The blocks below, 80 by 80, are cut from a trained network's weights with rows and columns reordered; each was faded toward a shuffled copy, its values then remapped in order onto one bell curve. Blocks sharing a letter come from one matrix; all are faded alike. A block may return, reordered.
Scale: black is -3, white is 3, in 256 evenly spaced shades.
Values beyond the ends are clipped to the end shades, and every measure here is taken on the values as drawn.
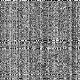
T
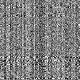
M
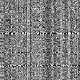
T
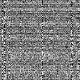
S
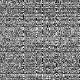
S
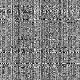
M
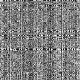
M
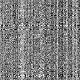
T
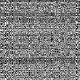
S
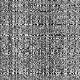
M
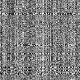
M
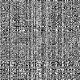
M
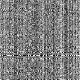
T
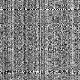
T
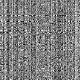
M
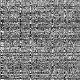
S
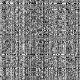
M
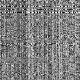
T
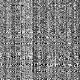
M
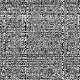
S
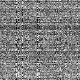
S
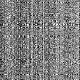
M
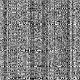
M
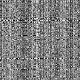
M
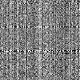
M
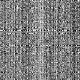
T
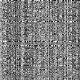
M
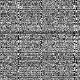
S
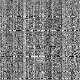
T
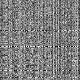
T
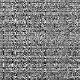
S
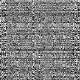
S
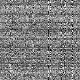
S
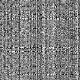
M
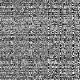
S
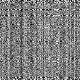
M
